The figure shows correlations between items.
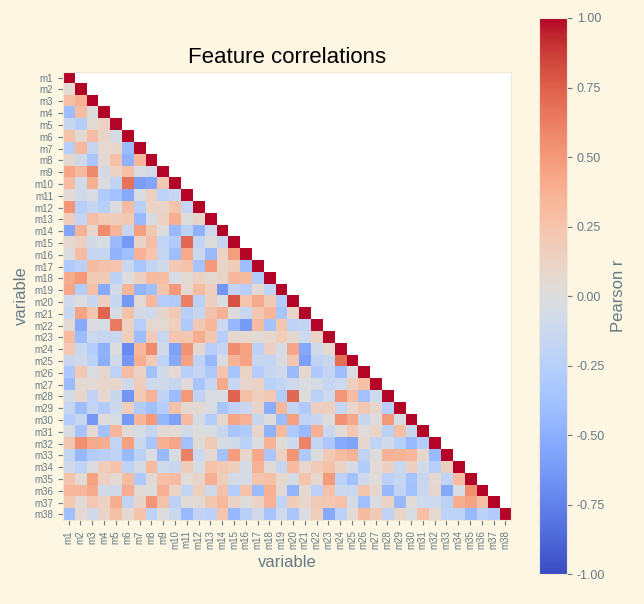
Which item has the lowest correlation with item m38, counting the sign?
m23
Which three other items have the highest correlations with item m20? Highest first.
m15, m28, m11
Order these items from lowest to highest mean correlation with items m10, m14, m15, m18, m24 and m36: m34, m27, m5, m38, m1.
m38, m5, m27, m34, m1
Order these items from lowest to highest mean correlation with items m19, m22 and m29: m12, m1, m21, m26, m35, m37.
m21, m37, m26, m35, m1, m12
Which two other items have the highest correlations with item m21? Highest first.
m4, m32
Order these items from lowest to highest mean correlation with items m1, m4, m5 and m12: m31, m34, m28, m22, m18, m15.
m15, m28, m31, m34, m18, m22
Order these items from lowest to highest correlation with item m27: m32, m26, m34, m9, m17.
m32, m9, m34, m17, m26
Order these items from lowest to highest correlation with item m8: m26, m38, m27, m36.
m26, m38, m27, m36
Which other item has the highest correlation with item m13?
m17
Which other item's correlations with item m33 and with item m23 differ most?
m36
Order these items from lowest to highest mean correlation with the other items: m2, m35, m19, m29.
m29, m19, m2, m35
